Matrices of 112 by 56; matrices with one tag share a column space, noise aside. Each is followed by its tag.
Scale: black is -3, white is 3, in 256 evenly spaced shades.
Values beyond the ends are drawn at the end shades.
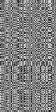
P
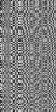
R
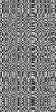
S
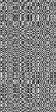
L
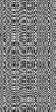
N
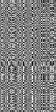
P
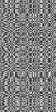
S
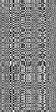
P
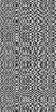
N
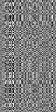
L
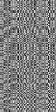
R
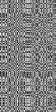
S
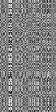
S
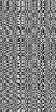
R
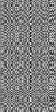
N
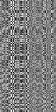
R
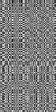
P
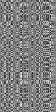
L
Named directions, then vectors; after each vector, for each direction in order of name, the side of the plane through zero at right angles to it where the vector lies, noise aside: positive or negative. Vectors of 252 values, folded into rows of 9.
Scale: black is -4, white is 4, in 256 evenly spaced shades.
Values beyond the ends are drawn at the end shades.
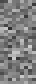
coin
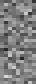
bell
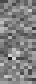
positive, positive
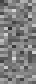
negative, positive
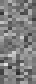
negative, positive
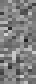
negative, positive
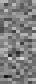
negative, negative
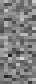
negative, negative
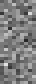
negative, positive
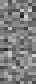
positive, negative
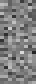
positive, negative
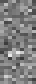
positive, positive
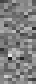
positive, positive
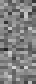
positive, negative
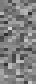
positive, negative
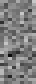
negative, negative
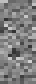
negative, negative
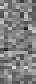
positive, negative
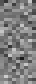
positive, positive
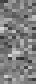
positive, positive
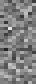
positive, negative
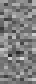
negative, negative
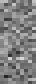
negative, negative
